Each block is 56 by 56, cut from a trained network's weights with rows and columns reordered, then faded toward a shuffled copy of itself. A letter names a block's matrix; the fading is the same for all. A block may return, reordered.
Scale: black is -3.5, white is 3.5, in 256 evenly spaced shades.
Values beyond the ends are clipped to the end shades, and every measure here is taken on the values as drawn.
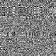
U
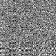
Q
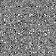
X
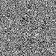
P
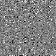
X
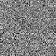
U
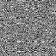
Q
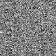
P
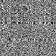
U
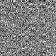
U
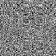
U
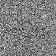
P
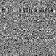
U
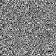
U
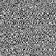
Q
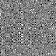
X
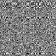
Q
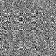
Q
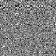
Q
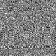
U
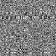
Q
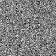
P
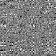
X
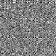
U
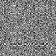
U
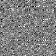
X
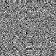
U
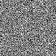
P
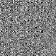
Q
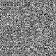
U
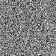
P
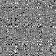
X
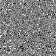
X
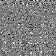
X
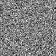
P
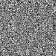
P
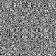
Q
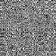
U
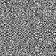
U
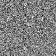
P
